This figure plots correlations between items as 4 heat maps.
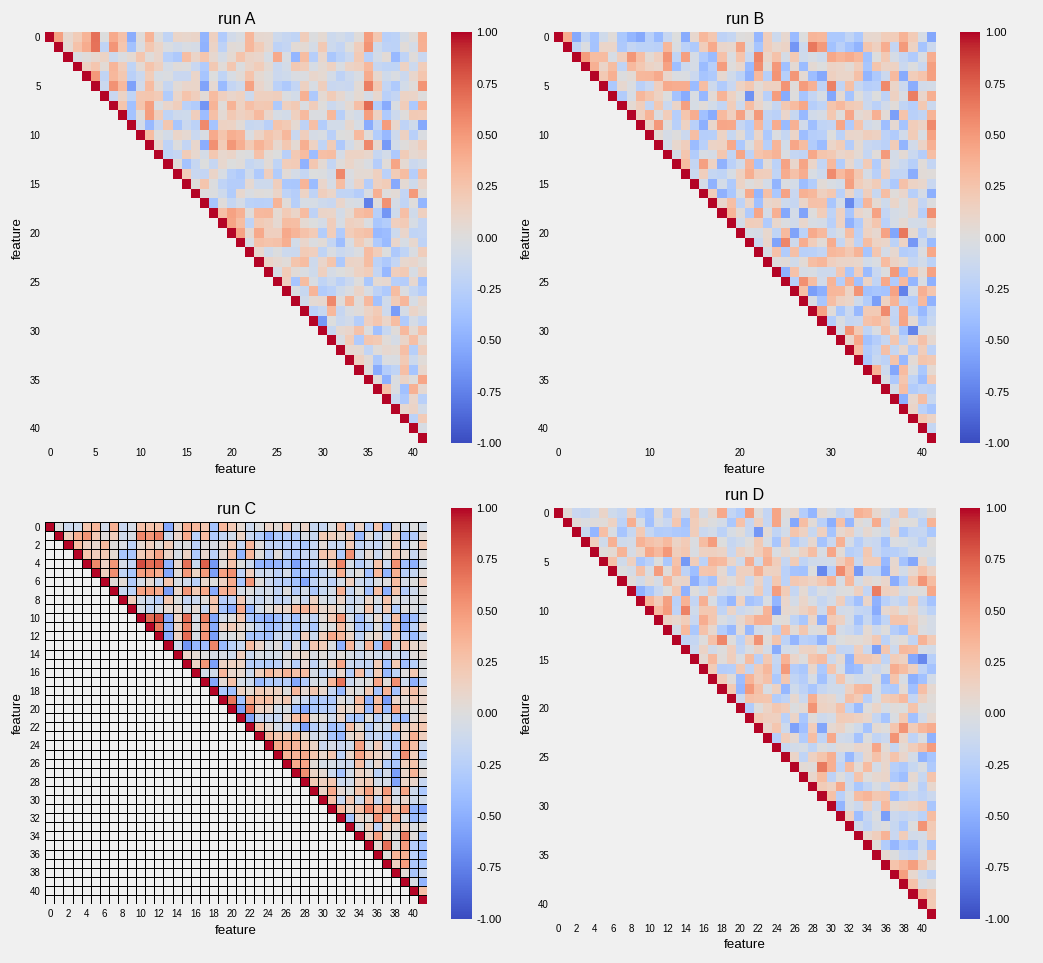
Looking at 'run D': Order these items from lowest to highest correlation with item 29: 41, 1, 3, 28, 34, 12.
3, 1, 41, 12, 28, 34
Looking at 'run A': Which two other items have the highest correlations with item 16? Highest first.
40, 36
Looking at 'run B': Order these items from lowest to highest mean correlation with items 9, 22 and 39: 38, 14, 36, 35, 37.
36, 38, 14, 35, 37
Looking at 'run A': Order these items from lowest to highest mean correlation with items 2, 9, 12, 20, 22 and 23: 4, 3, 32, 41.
32, 41, 4, 3
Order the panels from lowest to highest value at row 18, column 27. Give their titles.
run B, run D, run A, run C
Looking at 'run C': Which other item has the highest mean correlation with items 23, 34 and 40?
24
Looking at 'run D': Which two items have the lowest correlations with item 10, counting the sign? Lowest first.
24, 35
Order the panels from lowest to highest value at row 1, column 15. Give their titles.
run B, run A, run D, run C
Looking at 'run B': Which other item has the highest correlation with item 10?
41
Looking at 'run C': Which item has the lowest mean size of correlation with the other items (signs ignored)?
14
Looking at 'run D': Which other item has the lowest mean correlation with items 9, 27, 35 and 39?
21
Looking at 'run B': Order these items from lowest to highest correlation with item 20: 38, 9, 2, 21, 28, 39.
9, 21, 39, 2, 28, 38
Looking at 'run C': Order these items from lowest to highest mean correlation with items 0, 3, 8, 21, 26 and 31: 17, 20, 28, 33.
20, 33, 17, 28
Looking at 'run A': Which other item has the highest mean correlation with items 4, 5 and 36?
0
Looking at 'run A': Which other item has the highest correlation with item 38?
13
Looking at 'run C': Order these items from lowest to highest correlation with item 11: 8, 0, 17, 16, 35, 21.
35, 8, 16, 21, 0, 17
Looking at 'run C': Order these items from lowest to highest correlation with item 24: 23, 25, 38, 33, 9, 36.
38, 33, 9, 36, 23, 25
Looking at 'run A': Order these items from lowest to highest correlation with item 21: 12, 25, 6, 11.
12, 6, 25, 11
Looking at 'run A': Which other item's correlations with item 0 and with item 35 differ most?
27
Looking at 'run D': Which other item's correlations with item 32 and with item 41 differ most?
1
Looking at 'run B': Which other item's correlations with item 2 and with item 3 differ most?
14
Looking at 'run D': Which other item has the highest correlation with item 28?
20
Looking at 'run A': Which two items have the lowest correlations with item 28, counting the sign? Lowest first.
38, 13
